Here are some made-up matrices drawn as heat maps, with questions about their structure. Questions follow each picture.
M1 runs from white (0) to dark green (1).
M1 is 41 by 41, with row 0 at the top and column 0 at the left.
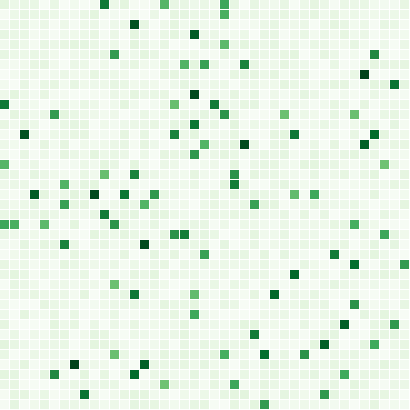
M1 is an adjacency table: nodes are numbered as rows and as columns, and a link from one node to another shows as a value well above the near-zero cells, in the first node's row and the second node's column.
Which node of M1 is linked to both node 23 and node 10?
node 17
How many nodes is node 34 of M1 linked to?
2
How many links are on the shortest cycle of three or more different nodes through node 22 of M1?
3
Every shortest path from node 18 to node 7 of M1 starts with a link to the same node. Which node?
node 6
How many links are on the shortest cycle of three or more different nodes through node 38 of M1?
6
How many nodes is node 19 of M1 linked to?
6
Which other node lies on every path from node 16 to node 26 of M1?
node 35
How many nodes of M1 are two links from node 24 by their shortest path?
3
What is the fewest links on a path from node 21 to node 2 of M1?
4
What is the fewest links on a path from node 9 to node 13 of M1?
3
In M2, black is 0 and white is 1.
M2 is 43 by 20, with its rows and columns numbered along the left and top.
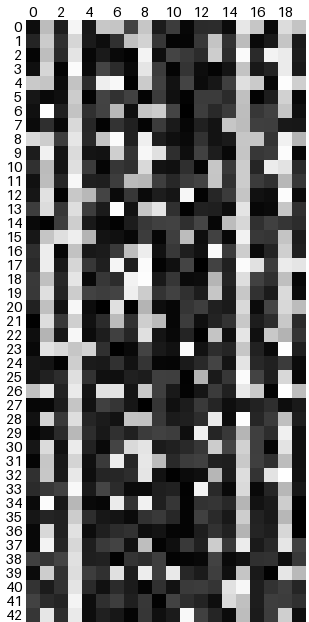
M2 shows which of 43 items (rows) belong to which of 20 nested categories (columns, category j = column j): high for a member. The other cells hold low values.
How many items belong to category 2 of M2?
2
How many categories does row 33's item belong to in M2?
4
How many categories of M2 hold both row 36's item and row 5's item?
3
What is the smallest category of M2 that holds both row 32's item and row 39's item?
8
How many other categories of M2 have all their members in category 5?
1
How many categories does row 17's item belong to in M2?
8
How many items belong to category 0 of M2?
3
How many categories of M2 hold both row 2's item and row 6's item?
5
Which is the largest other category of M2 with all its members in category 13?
7
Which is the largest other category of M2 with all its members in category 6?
19
